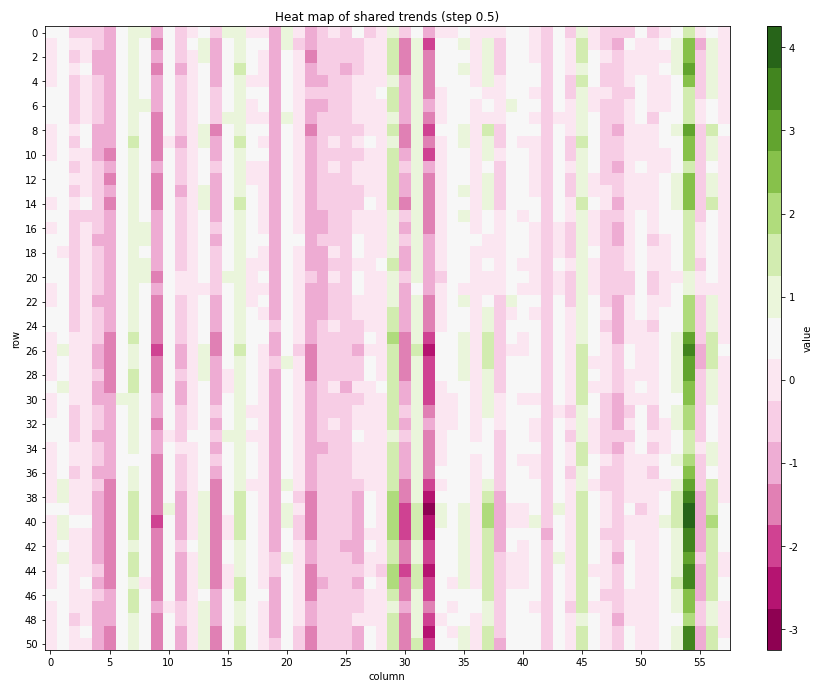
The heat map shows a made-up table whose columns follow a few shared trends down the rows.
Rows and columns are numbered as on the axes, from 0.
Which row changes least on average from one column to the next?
21
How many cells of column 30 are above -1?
7
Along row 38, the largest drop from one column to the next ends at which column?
55
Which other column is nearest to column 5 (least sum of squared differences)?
22
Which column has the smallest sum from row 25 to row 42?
32
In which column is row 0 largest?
54
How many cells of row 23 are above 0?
25
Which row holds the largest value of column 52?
40
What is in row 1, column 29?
1.5
